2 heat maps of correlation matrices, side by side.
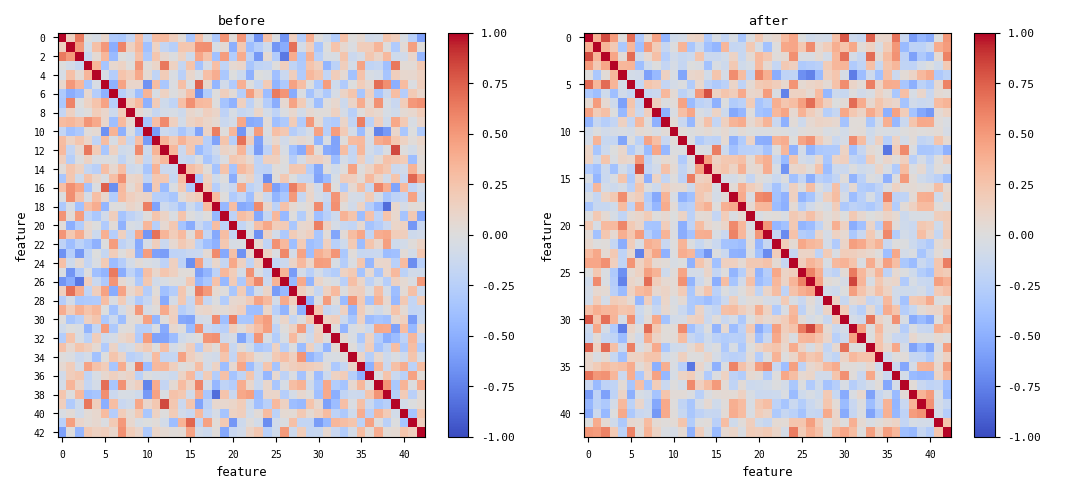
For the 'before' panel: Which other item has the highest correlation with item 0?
2
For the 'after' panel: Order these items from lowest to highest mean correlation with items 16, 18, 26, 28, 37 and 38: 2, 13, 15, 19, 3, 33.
33, 2, 3, 15, 13, 19
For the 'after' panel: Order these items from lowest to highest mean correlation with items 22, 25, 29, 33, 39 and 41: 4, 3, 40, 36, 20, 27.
4, 40, 20, 3, 36, 27
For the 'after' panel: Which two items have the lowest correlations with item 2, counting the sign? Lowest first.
38, 40
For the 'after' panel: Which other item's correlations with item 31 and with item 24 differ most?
20
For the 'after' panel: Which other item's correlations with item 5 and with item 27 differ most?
0
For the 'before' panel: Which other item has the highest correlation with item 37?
5
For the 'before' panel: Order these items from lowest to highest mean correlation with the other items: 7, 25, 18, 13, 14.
25, 18, 13, 14, 7
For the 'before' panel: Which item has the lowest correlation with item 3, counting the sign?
31
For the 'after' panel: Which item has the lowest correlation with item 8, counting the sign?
40
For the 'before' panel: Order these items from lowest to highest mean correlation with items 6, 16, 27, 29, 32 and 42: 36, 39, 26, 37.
39, 26, 36, 37
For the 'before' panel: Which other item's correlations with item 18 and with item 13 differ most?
38
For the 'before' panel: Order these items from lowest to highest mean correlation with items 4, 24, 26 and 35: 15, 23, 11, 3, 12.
15, 11, 12, 23, 3
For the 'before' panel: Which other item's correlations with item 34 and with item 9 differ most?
29
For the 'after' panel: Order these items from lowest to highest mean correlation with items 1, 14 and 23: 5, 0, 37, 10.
37, 10, 5, 0
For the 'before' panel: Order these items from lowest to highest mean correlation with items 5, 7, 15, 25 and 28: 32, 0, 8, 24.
0, 24, 32, 8
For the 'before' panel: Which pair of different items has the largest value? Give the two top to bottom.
12, 39
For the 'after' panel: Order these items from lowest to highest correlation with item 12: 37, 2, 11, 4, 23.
2, 11, 4, 23, 37
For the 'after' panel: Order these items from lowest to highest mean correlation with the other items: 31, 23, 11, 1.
23, 11, 31, 1
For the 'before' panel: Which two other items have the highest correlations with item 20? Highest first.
30, 24
